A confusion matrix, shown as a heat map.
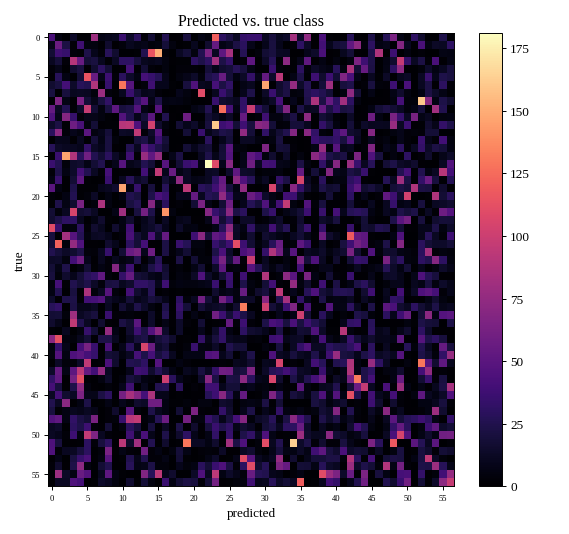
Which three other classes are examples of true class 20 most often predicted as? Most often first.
50, 54, 24
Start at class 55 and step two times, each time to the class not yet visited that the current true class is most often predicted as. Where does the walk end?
1
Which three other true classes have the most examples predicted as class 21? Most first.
7, 25, 33
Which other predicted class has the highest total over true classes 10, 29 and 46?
2
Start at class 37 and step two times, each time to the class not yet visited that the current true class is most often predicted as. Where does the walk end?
52
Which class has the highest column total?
42
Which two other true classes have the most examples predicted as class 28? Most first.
54, 9
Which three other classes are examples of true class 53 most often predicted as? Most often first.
27, 42, 32
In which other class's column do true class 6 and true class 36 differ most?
30
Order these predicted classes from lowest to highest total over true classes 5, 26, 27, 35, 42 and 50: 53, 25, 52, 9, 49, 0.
9, 0, 52, 25, 49, 53
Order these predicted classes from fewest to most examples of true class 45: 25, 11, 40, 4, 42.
25, 40, 4, 11, 42
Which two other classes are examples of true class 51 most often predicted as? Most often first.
34, 19
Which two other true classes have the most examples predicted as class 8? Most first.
37, 52
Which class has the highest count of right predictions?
43
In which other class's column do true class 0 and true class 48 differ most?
23
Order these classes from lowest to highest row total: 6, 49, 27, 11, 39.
49, 39, 27, 6, 11
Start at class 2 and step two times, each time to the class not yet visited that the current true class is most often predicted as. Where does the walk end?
3
